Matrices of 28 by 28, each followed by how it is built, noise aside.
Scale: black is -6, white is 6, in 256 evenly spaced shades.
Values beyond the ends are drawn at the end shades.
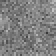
smooth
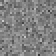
noise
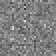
uneven columns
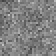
smooth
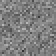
Hankel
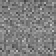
repeating columns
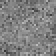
smooth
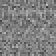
repeating columns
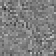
block diagonal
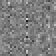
uneven columns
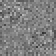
block diagonal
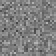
noise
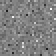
sparse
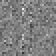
uneven columns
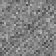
Hankel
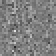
uneven columns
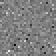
sparse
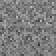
repeating columns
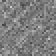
Hankel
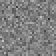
noise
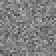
noise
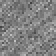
Hankel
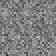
repeating columns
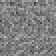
repeating columns
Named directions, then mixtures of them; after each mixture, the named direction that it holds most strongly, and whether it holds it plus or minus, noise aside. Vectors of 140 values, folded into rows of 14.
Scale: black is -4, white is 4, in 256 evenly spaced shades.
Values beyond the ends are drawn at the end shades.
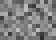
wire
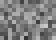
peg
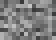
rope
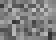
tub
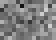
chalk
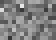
chalk, minus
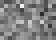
chalk, minus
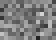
rope, plus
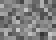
wire, plus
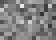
chalk, minus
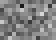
chalk, plus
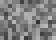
peg, plus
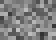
wire, plus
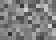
wire, plus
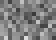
peg, minus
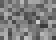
peg, minus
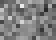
chalk, minus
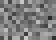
peg, minus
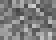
tub, minus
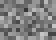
wire, minus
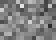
chalk, minus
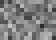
peg, minus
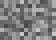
rope, minus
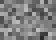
wire, plus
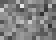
chalk, minus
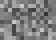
tub, minus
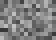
rope, plus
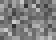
tub, minus
